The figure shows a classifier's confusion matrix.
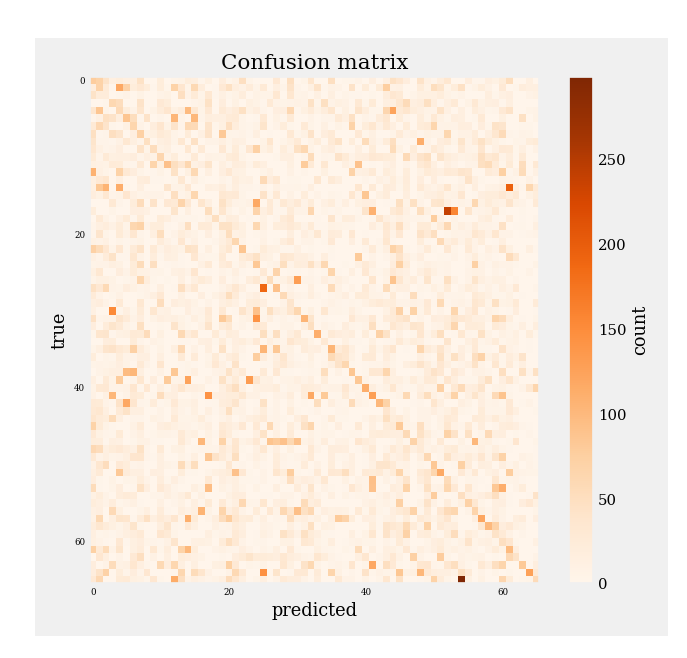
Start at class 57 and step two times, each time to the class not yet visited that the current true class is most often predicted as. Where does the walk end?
61
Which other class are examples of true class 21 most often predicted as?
51
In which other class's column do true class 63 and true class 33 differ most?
41
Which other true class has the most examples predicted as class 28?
47
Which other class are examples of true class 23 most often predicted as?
39
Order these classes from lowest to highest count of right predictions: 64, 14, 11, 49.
14, 49, 11, 64
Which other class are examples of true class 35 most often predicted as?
25
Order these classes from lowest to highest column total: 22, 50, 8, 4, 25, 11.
8, 11, 22, 50, 25, 4
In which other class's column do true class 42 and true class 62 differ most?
5
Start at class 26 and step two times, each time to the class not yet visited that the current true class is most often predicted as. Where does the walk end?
3
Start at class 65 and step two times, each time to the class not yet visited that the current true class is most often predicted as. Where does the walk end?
50
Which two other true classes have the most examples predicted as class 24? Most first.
31, 16
